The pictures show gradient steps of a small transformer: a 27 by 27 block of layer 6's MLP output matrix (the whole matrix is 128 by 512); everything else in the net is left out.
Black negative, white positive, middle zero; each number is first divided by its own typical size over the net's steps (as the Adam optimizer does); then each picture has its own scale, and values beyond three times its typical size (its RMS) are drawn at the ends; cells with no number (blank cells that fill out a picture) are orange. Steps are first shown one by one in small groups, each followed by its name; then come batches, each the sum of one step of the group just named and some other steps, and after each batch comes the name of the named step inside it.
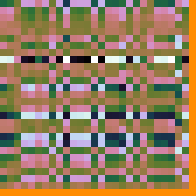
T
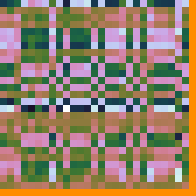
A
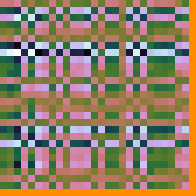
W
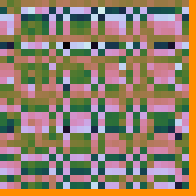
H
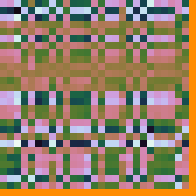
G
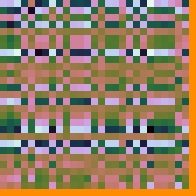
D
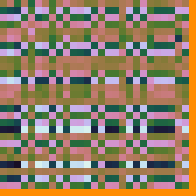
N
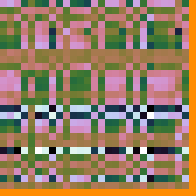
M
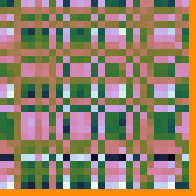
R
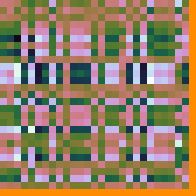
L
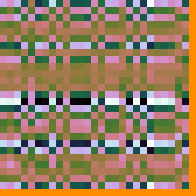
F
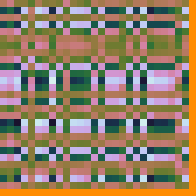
M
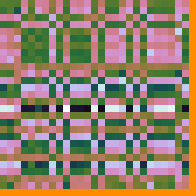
A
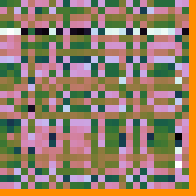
A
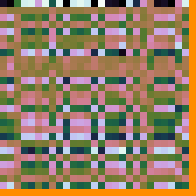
R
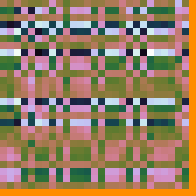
D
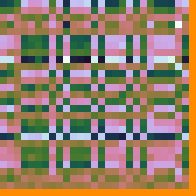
A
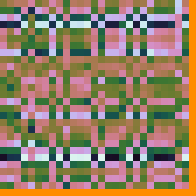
D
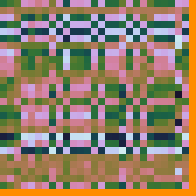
T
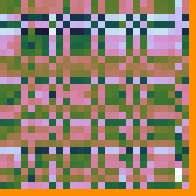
A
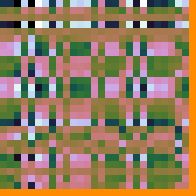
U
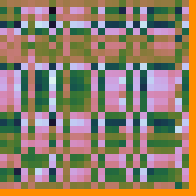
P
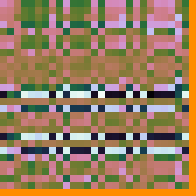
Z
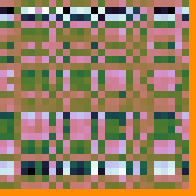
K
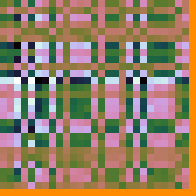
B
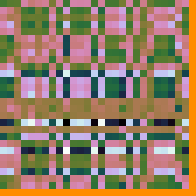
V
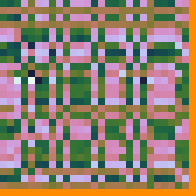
B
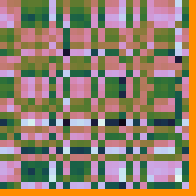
V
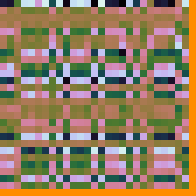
V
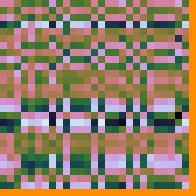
P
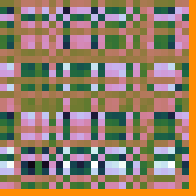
K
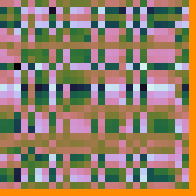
P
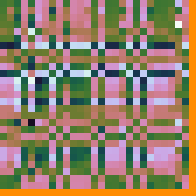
B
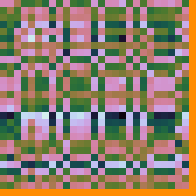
P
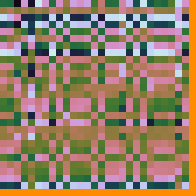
U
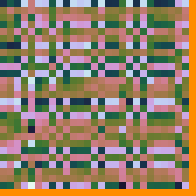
B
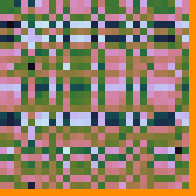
U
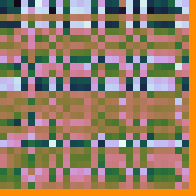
U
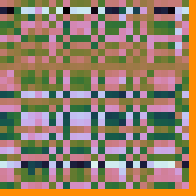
K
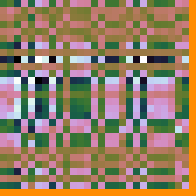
B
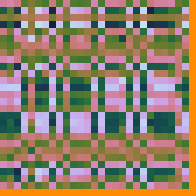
P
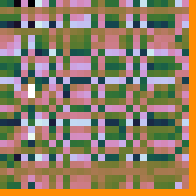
U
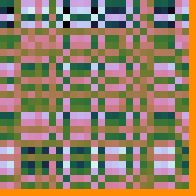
K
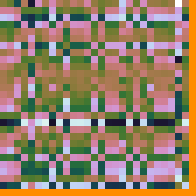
U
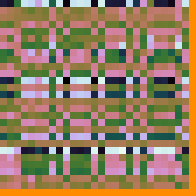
V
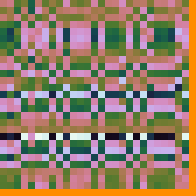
Z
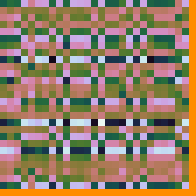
V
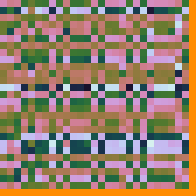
Z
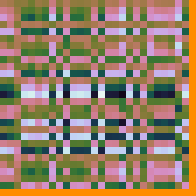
V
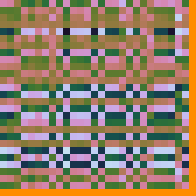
Z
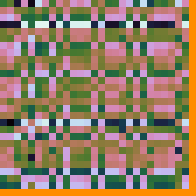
U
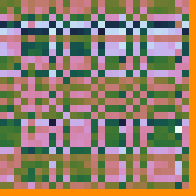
P
